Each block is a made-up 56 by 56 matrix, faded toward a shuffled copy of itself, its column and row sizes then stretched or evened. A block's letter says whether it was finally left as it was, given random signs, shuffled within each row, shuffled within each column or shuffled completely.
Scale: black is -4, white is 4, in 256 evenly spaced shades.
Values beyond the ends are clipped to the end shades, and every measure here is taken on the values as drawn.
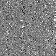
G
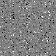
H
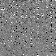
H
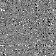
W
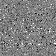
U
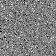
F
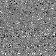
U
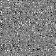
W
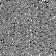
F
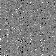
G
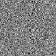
H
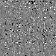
W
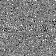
U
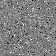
F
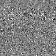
W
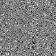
H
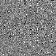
W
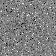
F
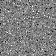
F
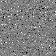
U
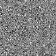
W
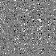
W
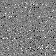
U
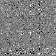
W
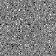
H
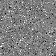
F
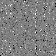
G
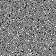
F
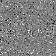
W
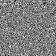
U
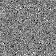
U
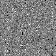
G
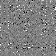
W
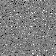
U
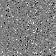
G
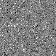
G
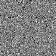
U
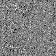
G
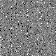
G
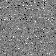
U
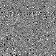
W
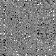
H
